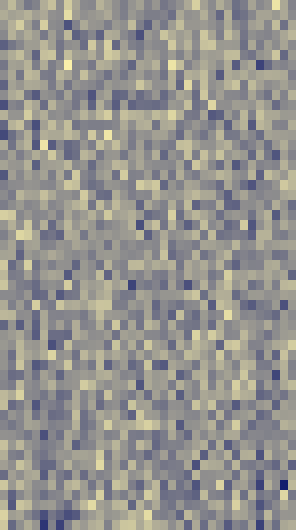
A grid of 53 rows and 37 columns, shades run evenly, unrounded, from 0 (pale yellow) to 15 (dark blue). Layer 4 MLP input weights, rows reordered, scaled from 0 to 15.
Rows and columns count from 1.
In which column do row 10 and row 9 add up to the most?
12
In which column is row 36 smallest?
7
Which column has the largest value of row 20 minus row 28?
29
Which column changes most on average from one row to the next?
9
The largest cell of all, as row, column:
49, 36
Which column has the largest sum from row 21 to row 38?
5
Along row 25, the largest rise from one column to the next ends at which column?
22
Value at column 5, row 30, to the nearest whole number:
10
